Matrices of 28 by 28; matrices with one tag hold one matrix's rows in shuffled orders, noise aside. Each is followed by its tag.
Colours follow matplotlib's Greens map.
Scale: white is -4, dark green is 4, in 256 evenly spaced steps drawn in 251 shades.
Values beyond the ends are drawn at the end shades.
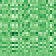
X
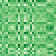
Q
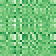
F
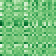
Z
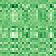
X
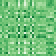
Q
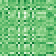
Q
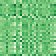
F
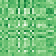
Q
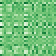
Z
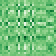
Q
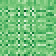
Q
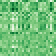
X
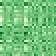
Z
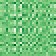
F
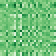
F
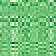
X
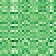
X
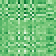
Q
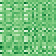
Z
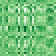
Q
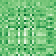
Q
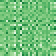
F
